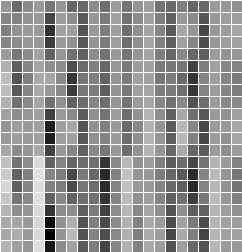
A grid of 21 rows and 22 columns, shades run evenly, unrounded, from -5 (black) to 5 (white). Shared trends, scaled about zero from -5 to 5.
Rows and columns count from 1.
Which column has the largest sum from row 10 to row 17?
4
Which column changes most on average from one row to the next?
5
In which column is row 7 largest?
1
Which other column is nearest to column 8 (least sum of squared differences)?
16
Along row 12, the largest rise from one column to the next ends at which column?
6
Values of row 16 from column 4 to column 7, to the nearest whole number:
4 0 0 -2
